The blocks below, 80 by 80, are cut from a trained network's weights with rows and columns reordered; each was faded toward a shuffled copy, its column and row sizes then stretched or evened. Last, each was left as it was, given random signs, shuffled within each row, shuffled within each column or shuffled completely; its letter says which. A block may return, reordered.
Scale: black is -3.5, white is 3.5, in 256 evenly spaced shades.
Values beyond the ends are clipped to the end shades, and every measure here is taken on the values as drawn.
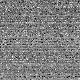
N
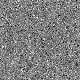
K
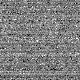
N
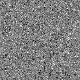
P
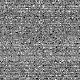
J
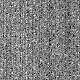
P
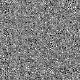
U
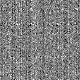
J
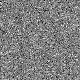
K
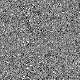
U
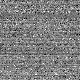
N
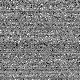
N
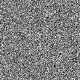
P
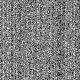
P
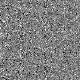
P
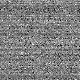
J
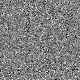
N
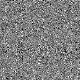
U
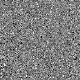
U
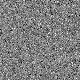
K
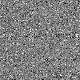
N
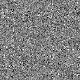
U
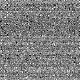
J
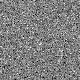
K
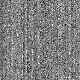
P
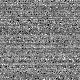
N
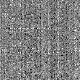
J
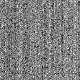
J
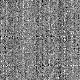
J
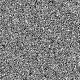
K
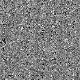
U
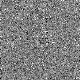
U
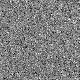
K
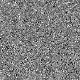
N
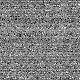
N
